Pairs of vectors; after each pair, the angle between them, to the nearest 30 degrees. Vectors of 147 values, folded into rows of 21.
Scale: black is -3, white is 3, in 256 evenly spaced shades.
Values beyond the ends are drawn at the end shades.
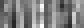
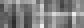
30 degrees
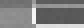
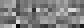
120 degrees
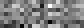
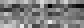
150 degrees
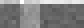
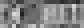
120 degrees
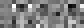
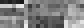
120 degrees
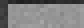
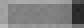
120 degrees
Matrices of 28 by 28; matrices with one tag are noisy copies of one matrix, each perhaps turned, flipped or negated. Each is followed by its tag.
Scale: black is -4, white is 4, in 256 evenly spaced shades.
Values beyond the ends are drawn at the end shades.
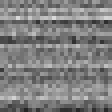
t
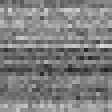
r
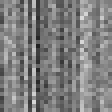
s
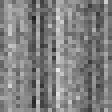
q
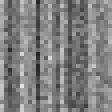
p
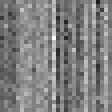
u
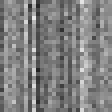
s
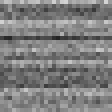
p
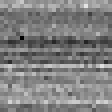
r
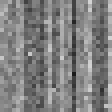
p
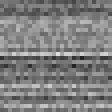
u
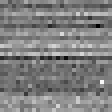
u
